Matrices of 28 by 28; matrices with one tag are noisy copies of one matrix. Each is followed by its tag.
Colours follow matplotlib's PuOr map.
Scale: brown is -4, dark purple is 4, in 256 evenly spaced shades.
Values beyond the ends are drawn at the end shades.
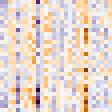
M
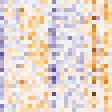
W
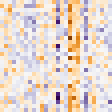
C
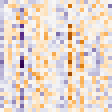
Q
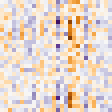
C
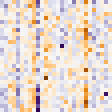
M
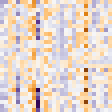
M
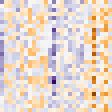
W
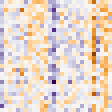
W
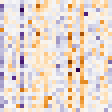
Q
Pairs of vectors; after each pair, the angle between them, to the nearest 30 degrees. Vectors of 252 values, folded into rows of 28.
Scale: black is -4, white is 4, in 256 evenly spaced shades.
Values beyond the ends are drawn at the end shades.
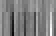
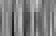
60 degrees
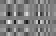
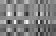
150 degrees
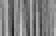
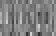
60 degrees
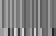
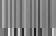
150 degrees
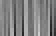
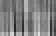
30 degrees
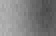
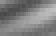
120 degrees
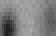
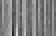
90 degrees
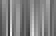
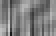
150 degrees
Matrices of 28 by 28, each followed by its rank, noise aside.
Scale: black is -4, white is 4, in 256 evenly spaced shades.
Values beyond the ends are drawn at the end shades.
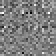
four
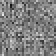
six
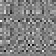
three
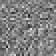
six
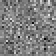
eight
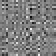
three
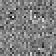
six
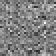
six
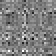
three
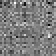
four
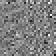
six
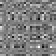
three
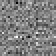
six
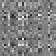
three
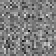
eight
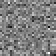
six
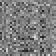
six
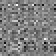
four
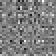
four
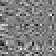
three
